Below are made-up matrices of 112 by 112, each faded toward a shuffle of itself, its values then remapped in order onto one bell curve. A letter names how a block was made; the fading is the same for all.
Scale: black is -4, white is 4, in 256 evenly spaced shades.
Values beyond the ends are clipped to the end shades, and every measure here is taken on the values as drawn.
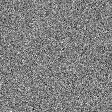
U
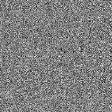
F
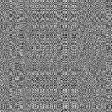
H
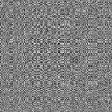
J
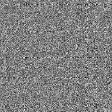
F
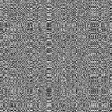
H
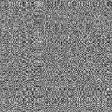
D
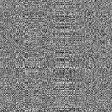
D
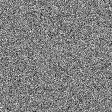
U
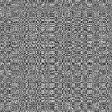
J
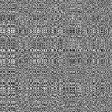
H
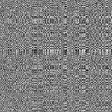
J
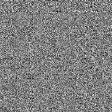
F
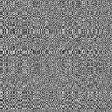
H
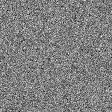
U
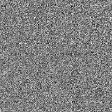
F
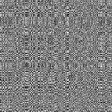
J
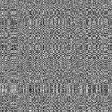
J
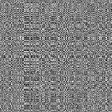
J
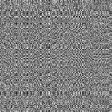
H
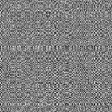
J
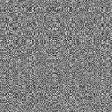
D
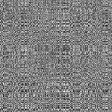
H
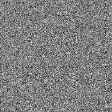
F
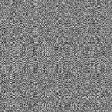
D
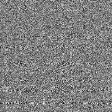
F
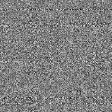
F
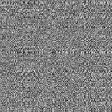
D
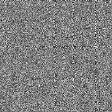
F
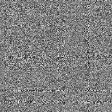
F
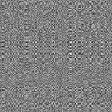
H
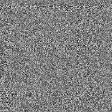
F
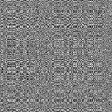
J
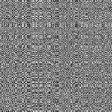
J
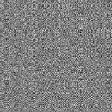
D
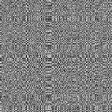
J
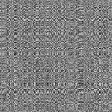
H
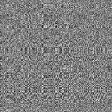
D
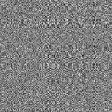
D
